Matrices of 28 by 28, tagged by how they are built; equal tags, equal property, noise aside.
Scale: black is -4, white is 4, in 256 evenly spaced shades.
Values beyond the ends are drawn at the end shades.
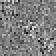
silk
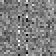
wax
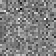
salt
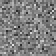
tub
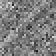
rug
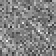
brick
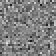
tub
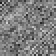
rug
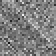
brick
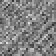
rug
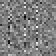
wax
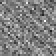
brick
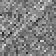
rug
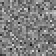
tub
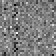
wax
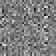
salt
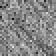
brick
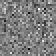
wax
